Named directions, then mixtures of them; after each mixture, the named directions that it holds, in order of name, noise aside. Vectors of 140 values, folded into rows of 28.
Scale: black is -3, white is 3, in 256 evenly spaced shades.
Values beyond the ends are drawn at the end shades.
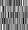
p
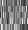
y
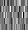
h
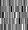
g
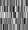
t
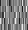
g, p.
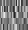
t, y.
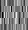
g, h.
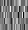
h.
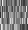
y.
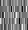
g.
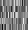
g, p.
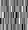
g.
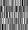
p.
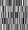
p.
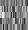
g, t.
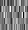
h.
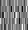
g.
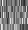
y.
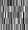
h, p.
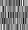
p.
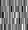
g.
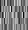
g, h.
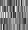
p, t.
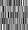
p.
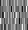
g.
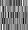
p.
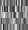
t, y.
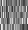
y.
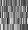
y.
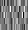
h.
